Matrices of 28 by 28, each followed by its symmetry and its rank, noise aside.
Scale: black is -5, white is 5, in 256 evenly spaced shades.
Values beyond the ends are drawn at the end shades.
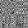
no symmetry, rank four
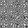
symmetric, rank three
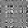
no symmetry, rank two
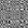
antisymmetric, rank two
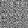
antisymmetric, rank four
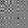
symmetric, rank two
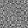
antisymmetric, rank four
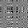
no symmetry, rank two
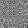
no symmetry, rank four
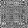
no symmetry, rank four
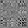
symmetric, rank two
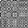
symmetric, rank three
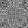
symmetric, rank three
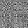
antisymmetric, rank four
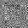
antisymmetric, rank four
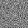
no symmetry, rank four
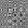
symmetric, rank three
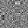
antisymmetric, rank four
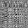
no symmetry, rank four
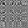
symmetric, rank two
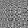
antisymmetric, rank four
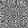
no symmetry, rank four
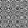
antisymmetric, rank two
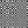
no symmetry, rank two
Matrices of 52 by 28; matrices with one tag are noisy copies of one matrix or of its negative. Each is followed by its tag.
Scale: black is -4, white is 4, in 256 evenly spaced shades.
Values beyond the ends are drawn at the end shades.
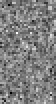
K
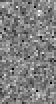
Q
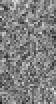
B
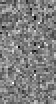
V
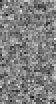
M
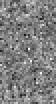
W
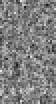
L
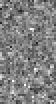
M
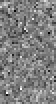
Q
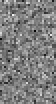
V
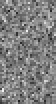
K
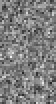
M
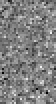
M
